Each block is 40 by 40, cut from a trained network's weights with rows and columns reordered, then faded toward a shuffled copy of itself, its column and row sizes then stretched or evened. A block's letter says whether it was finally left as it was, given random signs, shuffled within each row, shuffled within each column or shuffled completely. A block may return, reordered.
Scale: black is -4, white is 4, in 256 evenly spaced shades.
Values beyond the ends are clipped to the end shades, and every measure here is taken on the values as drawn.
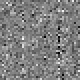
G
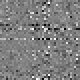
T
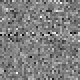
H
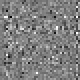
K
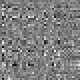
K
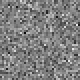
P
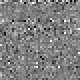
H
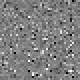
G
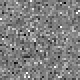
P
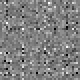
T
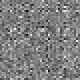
K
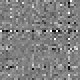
T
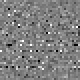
H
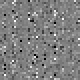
G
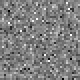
P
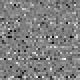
H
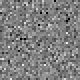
P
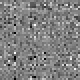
T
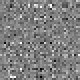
K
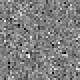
P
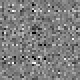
T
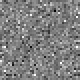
P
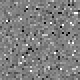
P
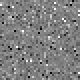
P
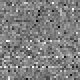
H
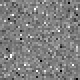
P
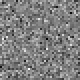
P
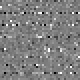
H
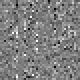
G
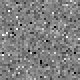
P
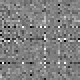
K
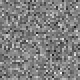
P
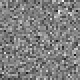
P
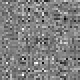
K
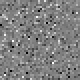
P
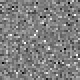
P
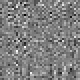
K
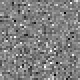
P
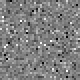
P
